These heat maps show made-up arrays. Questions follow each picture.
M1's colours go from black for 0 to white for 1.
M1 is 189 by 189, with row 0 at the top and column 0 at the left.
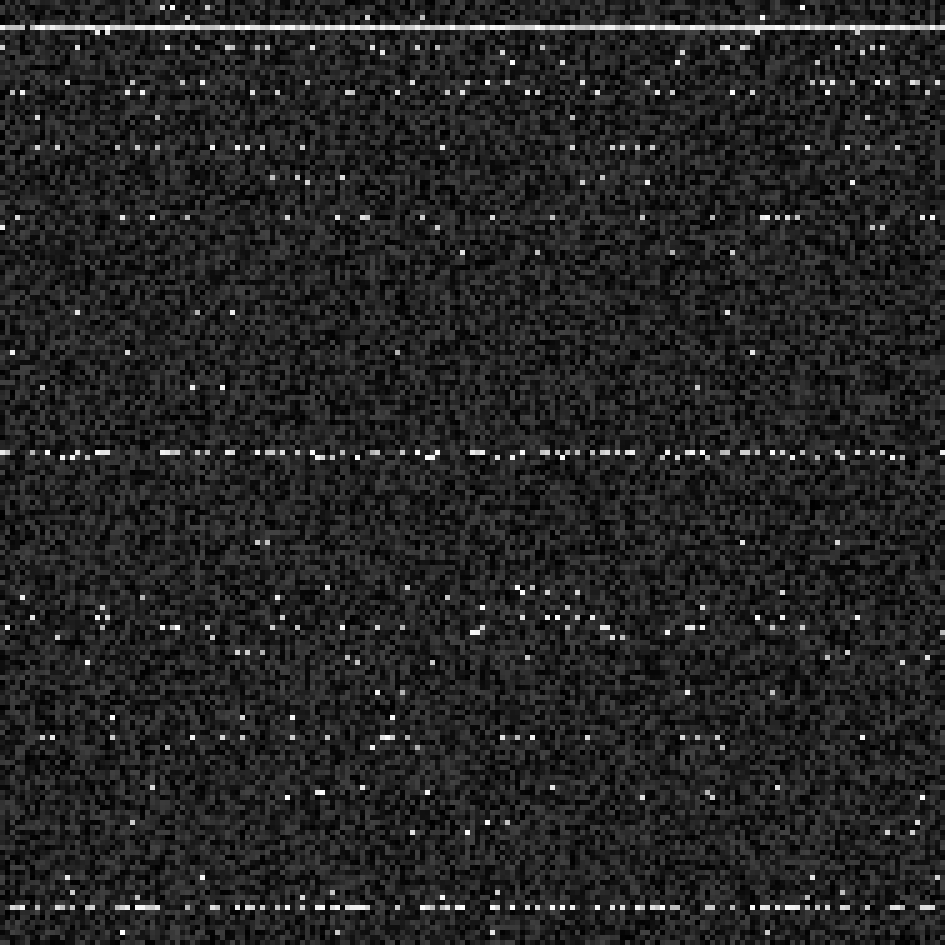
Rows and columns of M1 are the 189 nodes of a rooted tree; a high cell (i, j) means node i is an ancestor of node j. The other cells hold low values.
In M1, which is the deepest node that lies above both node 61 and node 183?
16
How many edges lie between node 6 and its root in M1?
3
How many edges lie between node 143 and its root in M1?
2
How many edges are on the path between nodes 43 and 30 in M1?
2
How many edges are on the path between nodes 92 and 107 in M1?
2
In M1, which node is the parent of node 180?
132
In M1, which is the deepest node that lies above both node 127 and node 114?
29
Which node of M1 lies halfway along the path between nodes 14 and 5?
91
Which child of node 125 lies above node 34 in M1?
1
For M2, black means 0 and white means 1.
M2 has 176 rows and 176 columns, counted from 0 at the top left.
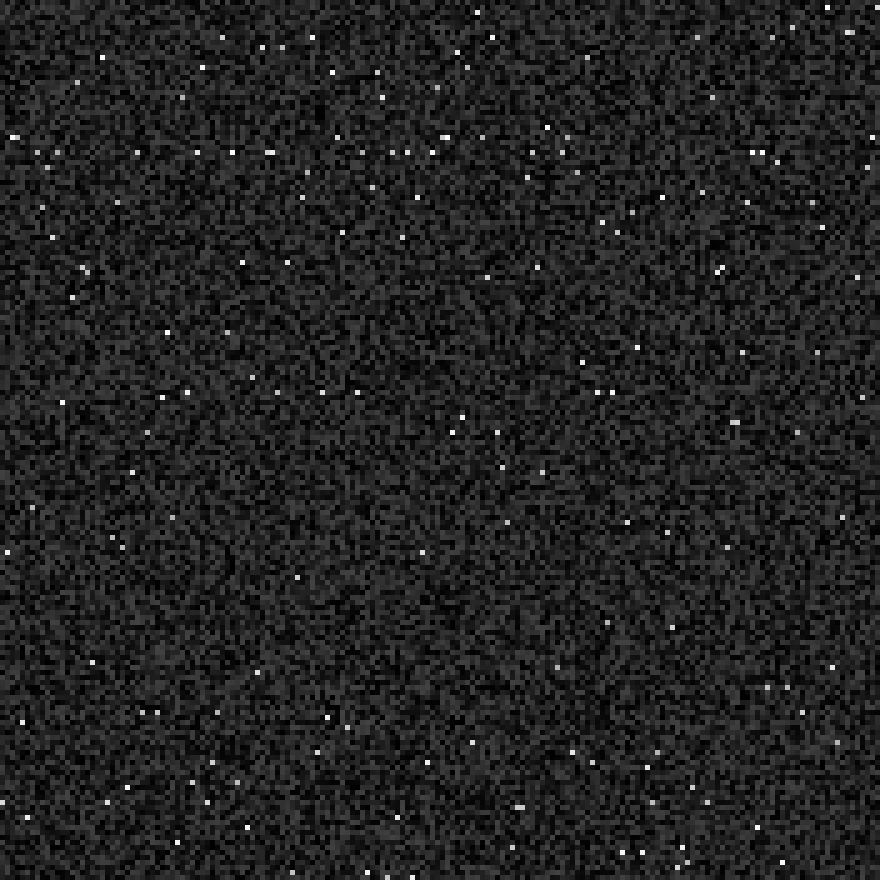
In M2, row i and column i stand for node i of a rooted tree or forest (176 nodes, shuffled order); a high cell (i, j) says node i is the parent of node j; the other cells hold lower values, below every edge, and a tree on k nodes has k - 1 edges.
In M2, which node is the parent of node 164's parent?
66
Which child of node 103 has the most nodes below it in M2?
34
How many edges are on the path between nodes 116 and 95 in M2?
5
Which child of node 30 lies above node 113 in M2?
27
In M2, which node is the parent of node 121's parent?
170
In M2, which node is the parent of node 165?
1
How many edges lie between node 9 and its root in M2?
8
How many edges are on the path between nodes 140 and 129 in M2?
6
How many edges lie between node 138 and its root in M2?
6
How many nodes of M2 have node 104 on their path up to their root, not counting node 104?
12
